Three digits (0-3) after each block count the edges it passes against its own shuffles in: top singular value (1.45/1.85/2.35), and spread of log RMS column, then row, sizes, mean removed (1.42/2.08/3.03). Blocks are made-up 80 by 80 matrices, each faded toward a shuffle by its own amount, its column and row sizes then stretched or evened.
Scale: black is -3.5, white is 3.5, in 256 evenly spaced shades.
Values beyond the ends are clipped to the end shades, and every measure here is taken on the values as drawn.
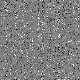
1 2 0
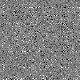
0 1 2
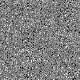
1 1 0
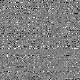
0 2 3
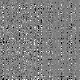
1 3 2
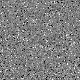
0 0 1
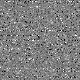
0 0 2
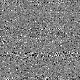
1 0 2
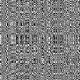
3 3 2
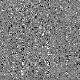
1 2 1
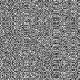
3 1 0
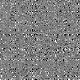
2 2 2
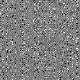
2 3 0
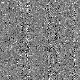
1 2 0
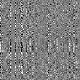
3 3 1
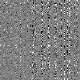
1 3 1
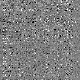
1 2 2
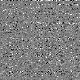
2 1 2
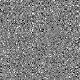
2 1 1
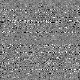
0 1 3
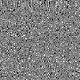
2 1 1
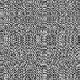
3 1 2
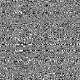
2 0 3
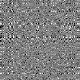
3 2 2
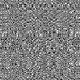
3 0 1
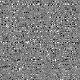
2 1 2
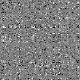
2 2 2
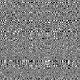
3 1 3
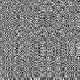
3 1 1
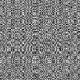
3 2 2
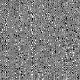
2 2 0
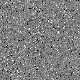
0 1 0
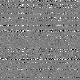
2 1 3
